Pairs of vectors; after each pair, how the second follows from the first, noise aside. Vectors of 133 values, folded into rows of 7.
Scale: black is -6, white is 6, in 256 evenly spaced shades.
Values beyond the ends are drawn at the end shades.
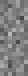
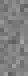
wrapped around, negated, shrunk.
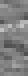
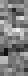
reversed, negated, scaled up.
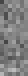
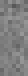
reversed, negated, shrunk.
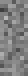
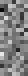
scaled up.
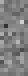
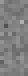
shrunk.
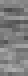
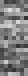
negated, scaled up.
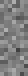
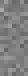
reversed, negated, shrunk.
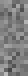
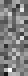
negated, scaled up.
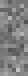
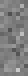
partly zeroed.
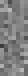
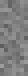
shrunk.
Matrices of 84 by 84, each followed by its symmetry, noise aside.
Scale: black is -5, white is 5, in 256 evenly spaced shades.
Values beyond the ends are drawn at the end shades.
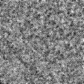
symmetric across the other diagonal.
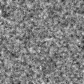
no symmetry.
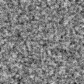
no symmetry.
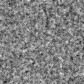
no symmetry.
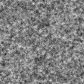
same after a half turn.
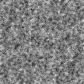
same after a half turn.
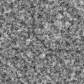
symmetric across the other diagonal.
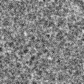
symmetric across the other diagonal.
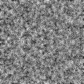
mirrored top to bottom.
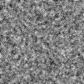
antisymmetric.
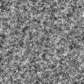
no symmetry.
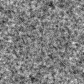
same after a half turn.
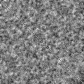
symmetric.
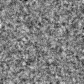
antisymmetric.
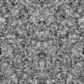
mirrored left to right.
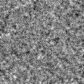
antisymmetric.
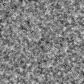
symmetric.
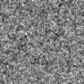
no symmetry.
